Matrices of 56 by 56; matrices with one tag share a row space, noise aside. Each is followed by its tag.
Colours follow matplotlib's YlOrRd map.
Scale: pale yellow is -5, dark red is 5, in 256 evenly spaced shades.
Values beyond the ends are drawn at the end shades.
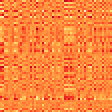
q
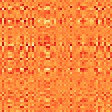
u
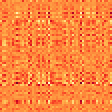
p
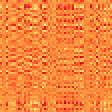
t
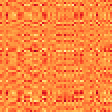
t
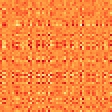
p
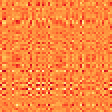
p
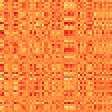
q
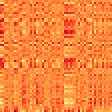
q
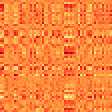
q
